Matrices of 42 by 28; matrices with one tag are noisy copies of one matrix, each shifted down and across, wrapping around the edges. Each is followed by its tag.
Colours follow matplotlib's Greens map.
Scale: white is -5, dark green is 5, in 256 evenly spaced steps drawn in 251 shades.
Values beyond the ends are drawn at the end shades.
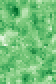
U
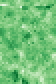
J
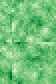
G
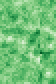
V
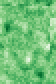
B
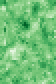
U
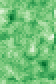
B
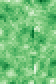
G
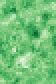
U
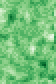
B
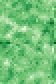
V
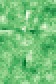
G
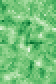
V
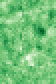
U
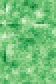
G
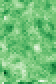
J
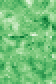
J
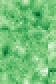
B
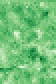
J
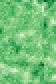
V
